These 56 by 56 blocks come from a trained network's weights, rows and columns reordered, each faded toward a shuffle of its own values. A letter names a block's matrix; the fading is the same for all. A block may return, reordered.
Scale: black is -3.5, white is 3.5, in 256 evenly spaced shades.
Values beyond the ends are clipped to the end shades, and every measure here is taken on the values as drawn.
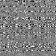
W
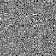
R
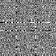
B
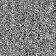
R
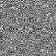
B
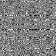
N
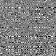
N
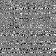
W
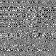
W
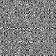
N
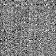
R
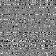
W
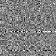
B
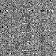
R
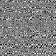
W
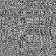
B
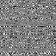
W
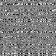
W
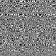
W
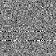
B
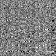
R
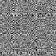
B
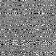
W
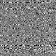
N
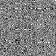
R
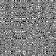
W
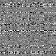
W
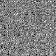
R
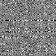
N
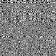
N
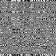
W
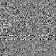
N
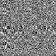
B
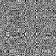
B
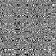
N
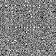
R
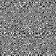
W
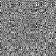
B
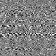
W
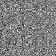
R
